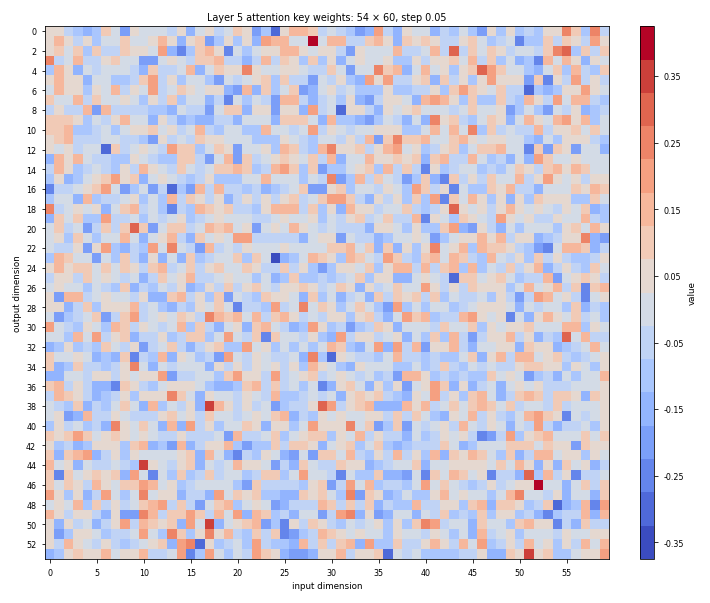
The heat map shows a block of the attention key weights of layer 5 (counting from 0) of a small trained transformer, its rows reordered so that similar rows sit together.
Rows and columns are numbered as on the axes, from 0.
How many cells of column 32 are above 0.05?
13
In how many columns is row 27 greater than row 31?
24
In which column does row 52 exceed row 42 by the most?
15
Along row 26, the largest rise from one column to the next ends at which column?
58
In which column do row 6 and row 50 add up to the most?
17
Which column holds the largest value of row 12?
30
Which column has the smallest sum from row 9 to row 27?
29
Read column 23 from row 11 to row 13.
-0.1 0.05 0
